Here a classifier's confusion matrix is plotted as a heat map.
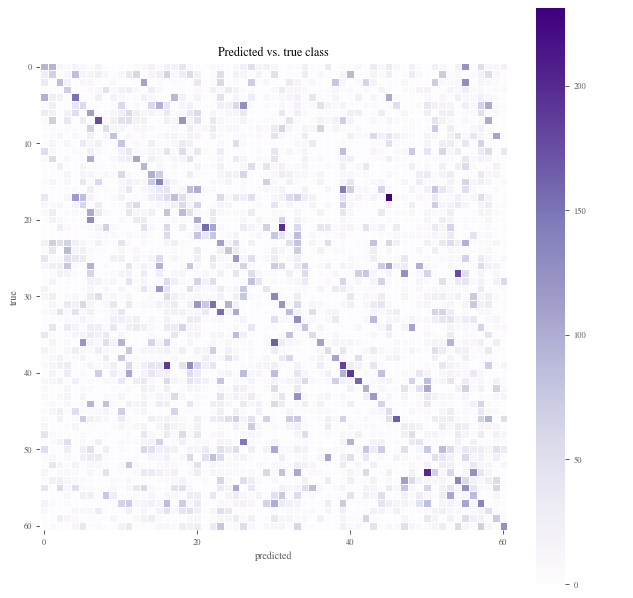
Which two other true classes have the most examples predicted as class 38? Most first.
2, 41
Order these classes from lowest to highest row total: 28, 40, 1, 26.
28, 1, 40, 26
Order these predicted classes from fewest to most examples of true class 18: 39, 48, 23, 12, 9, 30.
9, 23, 48, 30, 12, 39
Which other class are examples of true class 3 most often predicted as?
8
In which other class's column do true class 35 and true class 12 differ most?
32
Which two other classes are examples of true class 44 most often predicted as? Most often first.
6, 8
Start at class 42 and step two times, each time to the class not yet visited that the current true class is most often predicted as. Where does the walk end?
30
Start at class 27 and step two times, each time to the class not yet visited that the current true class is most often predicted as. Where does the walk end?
47
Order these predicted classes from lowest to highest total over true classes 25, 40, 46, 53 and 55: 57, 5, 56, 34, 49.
49, 34, 5, 57, 56
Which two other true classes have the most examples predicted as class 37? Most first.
51, 23
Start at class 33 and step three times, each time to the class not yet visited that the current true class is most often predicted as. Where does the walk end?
45
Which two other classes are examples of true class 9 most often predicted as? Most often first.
59, 43
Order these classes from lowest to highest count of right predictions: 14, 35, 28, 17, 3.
28, 35, 3, 17, 14
